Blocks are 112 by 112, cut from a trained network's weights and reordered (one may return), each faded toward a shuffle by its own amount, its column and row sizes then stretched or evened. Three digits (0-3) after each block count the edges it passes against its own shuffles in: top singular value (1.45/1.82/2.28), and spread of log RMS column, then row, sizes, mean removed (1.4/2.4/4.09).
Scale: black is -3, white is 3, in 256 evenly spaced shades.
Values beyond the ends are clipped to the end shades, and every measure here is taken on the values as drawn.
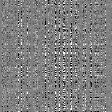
3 3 1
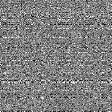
3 1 2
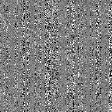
0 3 1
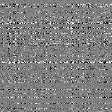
1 2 3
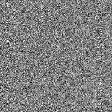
2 1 0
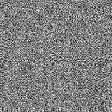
3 0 1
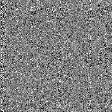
1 2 1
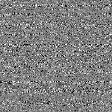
2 0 2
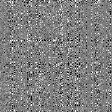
0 3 2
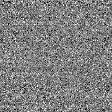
1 1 1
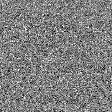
0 0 1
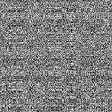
3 1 1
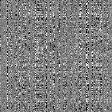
2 3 0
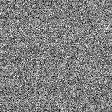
1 0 0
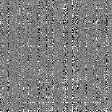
1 3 2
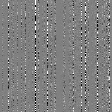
3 3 0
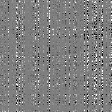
1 3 2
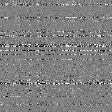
2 1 3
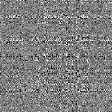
3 2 2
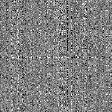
1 2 1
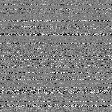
1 0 3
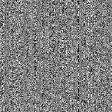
1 2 0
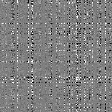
2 3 2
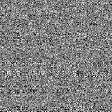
2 0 2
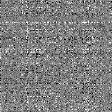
2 2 2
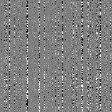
2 3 1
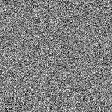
2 0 0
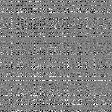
2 2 3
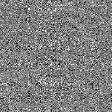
1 2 2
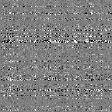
0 2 3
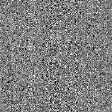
0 2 1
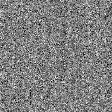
0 1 0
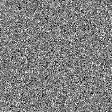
1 1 0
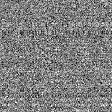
2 1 0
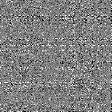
2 2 2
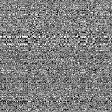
3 0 2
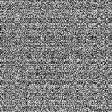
3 1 0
